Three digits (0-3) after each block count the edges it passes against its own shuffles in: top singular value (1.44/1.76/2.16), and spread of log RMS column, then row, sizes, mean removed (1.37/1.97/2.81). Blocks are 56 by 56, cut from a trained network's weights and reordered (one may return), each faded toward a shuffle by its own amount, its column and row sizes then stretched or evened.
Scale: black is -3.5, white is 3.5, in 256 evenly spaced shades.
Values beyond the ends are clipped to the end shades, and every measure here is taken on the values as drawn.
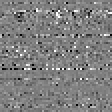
1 0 3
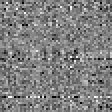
1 0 2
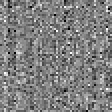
1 2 0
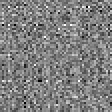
2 1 1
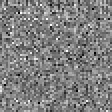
1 0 1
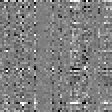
3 3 2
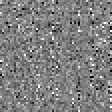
0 2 1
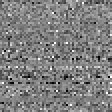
0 1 3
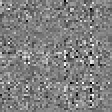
0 2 2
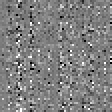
0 3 1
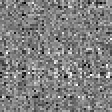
1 1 2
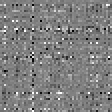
2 2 3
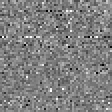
0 0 2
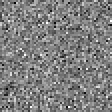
0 0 1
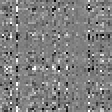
2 3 2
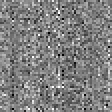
1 2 0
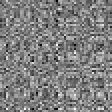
3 2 1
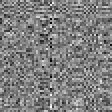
3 1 0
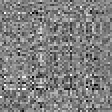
3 2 1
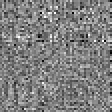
2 1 1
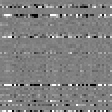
3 0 3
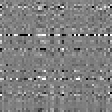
3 1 3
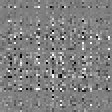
1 3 3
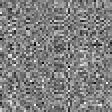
3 2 0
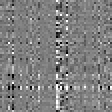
3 3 1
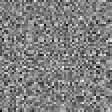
2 0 2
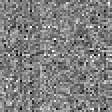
1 1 1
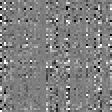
2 3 2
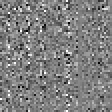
1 3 1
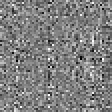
2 2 1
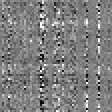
1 3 0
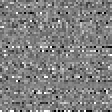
2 0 3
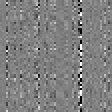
3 3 0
